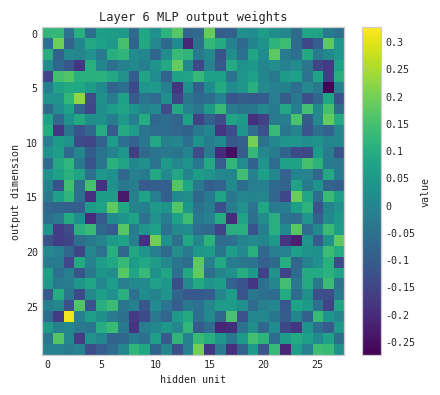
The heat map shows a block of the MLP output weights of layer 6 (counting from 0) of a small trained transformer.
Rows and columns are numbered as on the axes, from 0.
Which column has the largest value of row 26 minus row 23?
2
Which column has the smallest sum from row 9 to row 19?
16
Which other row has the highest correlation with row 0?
11
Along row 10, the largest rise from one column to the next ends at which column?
19
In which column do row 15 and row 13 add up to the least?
7
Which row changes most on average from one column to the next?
29
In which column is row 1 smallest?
13
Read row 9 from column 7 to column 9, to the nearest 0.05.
0.1 0.05 -0.05
